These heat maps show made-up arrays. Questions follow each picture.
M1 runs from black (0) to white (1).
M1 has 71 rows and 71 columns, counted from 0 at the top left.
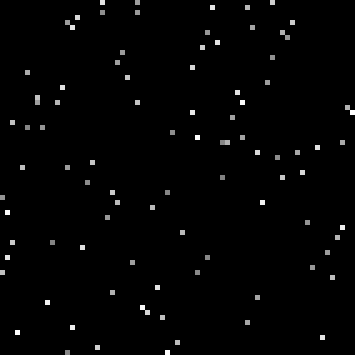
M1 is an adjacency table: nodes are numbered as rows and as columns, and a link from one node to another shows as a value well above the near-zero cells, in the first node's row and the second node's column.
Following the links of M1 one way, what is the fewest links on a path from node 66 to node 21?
6
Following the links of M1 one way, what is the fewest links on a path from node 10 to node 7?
4
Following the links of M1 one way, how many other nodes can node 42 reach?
12
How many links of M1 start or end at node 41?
3
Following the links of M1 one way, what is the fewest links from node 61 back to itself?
3
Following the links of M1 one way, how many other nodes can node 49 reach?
10
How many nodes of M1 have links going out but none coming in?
1
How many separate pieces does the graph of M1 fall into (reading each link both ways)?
5
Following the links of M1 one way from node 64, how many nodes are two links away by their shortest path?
1
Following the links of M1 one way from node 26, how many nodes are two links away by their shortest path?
1
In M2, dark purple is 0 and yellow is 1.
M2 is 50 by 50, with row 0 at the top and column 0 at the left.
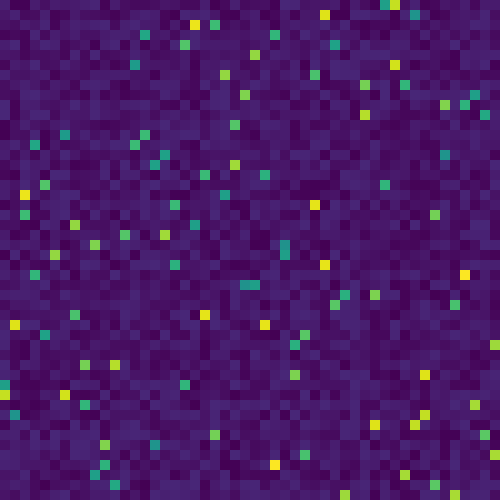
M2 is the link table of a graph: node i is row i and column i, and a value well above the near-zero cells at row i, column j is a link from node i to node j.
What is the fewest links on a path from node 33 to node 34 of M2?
4
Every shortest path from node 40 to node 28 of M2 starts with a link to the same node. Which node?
node 47
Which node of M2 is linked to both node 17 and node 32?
node 26
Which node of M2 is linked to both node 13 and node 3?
node 14
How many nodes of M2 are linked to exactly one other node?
2
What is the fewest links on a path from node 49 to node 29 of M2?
2
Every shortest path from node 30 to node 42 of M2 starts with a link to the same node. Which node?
node 45
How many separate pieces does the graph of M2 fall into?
2
